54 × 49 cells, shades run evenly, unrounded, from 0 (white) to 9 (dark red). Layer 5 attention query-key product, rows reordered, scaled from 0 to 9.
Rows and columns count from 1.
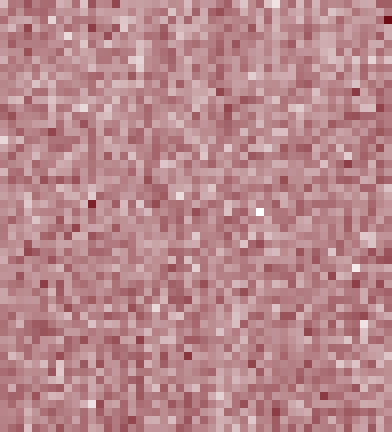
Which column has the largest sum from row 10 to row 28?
48
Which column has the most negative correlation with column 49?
21
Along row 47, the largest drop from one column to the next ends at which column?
8
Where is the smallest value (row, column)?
27, 33
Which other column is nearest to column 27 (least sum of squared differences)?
1
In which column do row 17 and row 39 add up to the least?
35
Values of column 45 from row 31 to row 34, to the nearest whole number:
5 4 5 1
